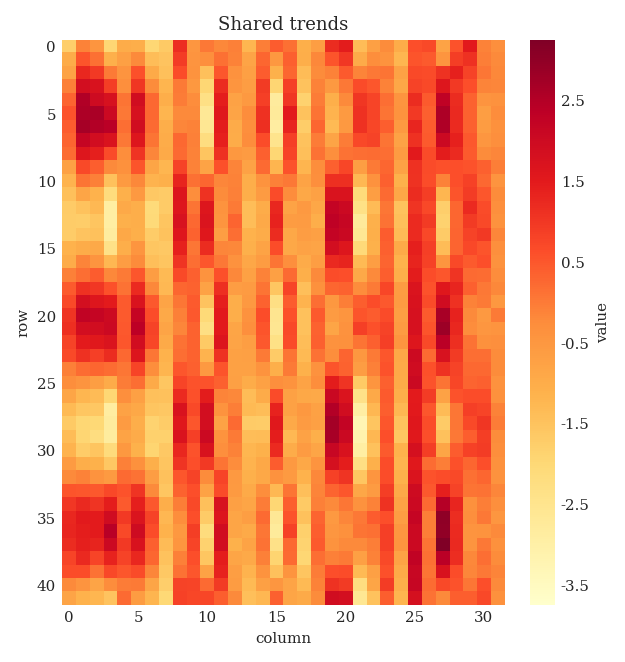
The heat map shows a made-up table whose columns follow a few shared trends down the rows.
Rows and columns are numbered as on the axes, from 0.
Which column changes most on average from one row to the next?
3
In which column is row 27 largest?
19
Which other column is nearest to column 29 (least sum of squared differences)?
26
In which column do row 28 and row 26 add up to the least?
21
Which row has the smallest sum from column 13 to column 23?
39
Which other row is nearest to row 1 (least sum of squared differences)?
10
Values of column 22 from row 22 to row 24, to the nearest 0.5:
0.5 0 0
